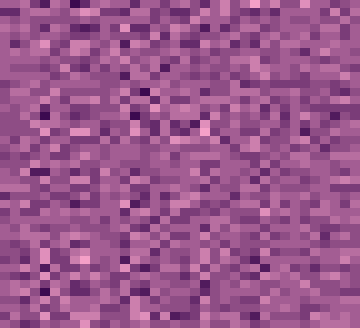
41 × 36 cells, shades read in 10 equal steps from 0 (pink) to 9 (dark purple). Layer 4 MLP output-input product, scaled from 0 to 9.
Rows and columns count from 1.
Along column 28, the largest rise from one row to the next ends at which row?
2
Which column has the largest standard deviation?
5
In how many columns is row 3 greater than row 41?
15
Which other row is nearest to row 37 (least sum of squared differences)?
24
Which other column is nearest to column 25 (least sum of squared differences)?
1
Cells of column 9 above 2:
32
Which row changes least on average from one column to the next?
11
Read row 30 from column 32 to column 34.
3 7 4
